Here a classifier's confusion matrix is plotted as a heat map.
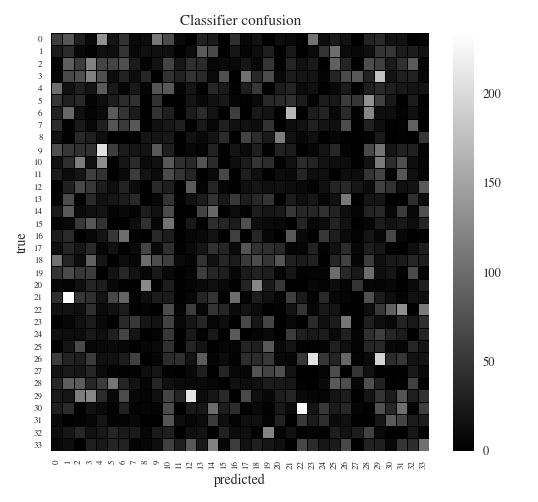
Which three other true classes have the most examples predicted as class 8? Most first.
20, 18, 17
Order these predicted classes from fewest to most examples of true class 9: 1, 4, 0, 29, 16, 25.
16, 25, 1, 0, 29, 4
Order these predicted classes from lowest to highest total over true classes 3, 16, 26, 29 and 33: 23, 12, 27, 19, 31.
27, 19, 31, 23, 12
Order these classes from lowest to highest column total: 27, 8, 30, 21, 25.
27, 8, 30, 21, 25
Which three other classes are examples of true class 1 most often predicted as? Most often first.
25, 13, 14
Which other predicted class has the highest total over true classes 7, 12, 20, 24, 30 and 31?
22
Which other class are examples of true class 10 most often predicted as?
4
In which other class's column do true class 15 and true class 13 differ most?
26
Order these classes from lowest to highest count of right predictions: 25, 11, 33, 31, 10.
25, 11, 31, 10, 33
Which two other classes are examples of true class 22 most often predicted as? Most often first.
31, 33
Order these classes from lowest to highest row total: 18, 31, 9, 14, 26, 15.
31, 15, 14, 9, 18, 26
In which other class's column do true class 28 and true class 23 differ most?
5
